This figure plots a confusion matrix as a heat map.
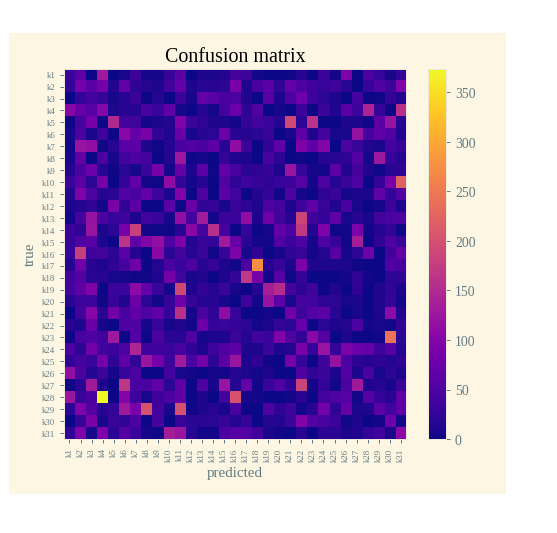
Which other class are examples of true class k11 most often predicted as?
k2
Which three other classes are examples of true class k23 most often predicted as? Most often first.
k30, k5, k20
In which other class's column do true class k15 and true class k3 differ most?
k6
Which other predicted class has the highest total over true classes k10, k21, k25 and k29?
k11
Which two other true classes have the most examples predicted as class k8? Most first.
k29, k25
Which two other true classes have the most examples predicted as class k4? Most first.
k28, k1
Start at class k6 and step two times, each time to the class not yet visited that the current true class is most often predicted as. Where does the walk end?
k22
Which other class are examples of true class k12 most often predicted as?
k5
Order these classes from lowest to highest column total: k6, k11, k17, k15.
k17, k15, k6, k11
